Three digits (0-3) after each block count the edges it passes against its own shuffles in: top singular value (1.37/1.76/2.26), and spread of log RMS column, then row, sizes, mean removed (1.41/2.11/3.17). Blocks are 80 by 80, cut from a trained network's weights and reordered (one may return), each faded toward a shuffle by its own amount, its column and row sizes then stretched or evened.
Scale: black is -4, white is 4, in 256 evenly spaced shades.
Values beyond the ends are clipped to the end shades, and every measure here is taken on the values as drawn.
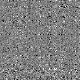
0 2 2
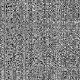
2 1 2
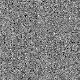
0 1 1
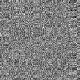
3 1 1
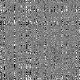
2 3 2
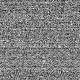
1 0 1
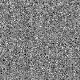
1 0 1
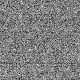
0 0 0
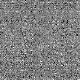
0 2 2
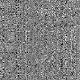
1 2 1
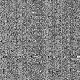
1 0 1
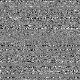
0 0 3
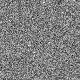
0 0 0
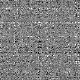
1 2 2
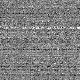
2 1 2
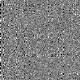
2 2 1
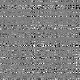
2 2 3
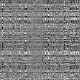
3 3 0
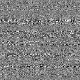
2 0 3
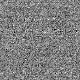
0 1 1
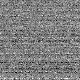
2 1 2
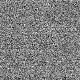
0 1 0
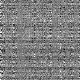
3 3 0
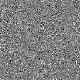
1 2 0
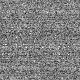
1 0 1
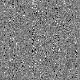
0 2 0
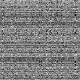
3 2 0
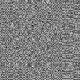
3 0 0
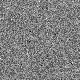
0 0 0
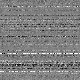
3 0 3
